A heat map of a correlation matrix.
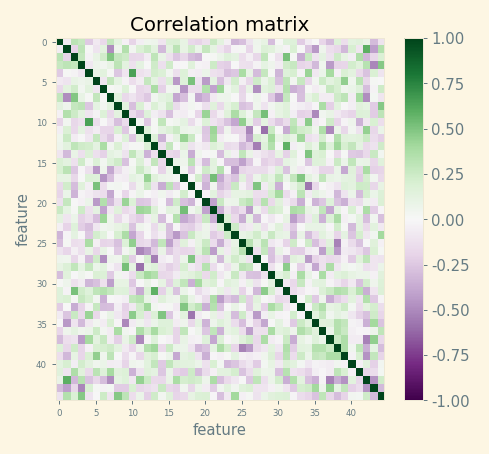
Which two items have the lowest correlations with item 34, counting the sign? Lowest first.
18, 27
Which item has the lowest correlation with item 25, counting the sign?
38
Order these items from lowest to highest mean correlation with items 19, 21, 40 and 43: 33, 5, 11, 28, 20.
20, 28, 5, 11, 33
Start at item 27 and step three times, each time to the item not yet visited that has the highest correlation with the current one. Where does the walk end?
39
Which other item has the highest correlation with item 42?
1
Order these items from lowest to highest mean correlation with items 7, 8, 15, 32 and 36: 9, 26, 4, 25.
26, 25, 9, 4
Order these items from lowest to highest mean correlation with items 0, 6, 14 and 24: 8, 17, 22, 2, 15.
17, 15, 22, 8, 2
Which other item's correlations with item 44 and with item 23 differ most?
3
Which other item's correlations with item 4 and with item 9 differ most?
10
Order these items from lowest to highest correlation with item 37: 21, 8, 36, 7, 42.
42, 21, 8, 7, 36
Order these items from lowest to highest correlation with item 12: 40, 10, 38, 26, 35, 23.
26, 10, 35, 23, 40, 38
